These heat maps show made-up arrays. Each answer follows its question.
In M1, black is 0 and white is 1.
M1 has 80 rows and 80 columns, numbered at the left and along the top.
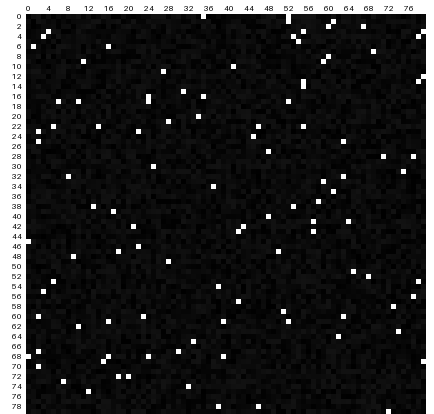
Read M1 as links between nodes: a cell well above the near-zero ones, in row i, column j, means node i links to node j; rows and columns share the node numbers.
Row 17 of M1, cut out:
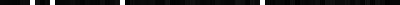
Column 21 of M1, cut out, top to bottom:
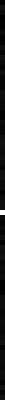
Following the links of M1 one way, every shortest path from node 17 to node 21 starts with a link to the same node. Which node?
node 10
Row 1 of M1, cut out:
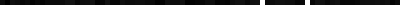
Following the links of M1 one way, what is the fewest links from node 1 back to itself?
5
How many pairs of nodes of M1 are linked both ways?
6
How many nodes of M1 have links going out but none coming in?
5
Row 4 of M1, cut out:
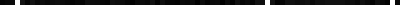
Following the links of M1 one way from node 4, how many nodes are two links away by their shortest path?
5
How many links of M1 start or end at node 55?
5
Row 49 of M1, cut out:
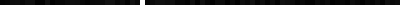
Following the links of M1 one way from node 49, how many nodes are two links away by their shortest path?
2
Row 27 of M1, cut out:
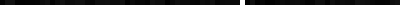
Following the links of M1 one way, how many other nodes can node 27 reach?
7
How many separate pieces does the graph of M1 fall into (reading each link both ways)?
10
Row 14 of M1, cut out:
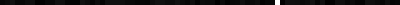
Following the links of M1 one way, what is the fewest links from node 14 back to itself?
7
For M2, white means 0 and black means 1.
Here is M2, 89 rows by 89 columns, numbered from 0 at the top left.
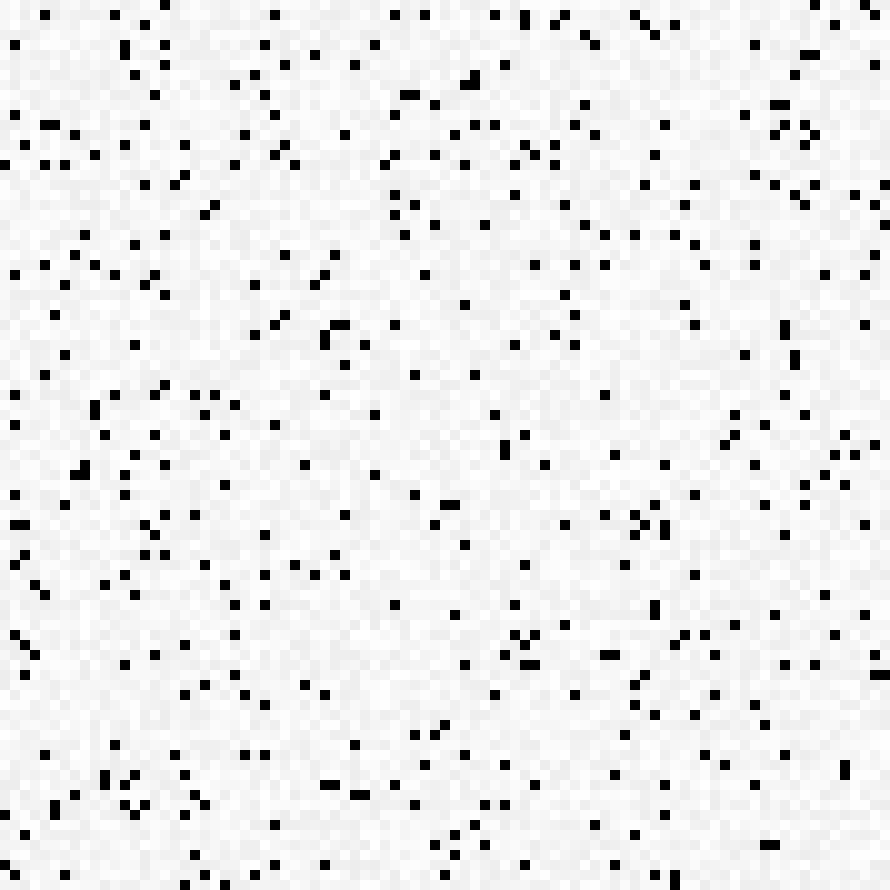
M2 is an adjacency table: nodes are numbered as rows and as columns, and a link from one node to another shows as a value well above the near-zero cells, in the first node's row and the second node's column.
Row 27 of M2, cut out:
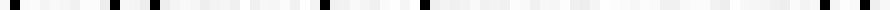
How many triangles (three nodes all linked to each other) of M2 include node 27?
3
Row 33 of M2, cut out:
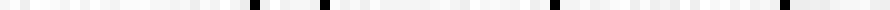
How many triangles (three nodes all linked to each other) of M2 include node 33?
1
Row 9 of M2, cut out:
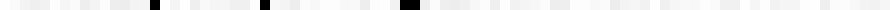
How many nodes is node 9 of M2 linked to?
4
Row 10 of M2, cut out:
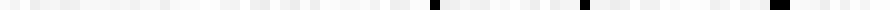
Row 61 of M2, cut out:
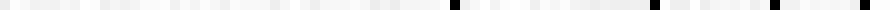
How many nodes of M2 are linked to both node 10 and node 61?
1
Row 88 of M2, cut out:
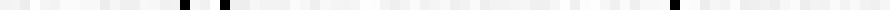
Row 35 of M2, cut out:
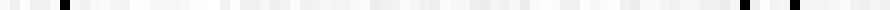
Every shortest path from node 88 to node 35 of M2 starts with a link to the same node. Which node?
node 67
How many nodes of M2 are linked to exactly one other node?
2
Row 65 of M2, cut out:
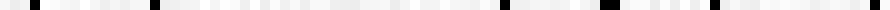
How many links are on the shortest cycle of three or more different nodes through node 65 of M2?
4
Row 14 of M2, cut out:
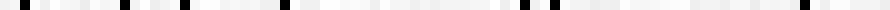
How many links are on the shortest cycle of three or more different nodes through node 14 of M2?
3
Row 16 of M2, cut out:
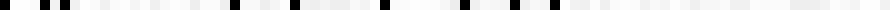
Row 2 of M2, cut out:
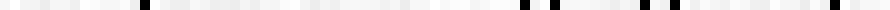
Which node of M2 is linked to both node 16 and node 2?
node 55
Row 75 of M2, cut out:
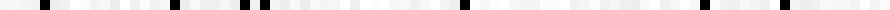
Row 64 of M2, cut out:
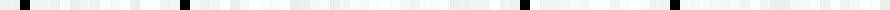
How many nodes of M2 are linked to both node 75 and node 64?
0
